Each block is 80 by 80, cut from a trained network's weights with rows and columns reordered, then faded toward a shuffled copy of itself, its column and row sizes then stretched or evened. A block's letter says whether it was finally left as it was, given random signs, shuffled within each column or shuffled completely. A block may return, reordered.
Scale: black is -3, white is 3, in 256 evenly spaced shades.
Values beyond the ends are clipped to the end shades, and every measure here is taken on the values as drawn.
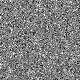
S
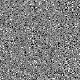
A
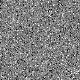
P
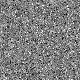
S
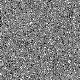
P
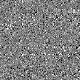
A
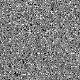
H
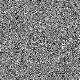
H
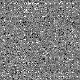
A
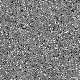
S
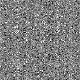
A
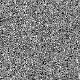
P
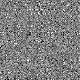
A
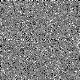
H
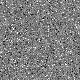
S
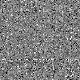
H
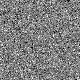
S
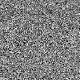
A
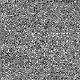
A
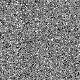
P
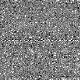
A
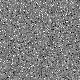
S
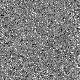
P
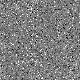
P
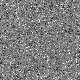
S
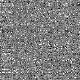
A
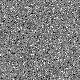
S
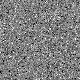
S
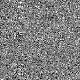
A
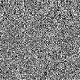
A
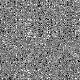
A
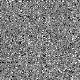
A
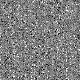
P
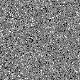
P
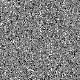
P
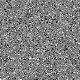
H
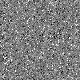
P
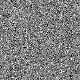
P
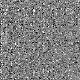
A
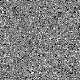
A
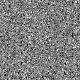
P
